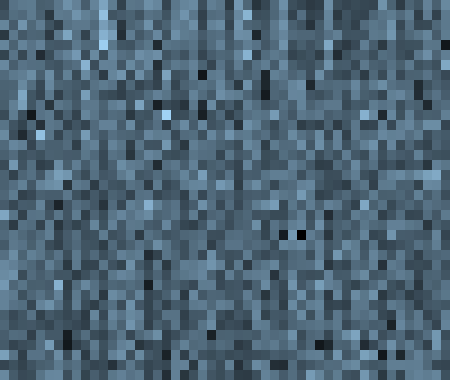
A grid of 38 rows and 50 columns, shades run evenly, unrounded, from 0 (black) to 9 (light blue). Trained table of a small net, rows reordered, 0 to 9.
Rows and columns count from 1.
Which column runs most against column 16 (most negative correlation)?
21
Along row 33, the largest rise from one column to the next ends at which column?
45
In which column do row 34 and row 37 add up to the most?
40
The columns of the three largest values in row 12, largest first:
19, 41, 31
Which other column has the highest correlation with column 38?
42
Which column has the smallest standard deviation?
46
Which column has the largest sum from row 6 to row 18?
28
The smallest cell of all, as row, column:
24, 34
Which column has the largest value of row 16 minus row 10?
47
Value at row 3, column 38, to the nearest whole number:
3
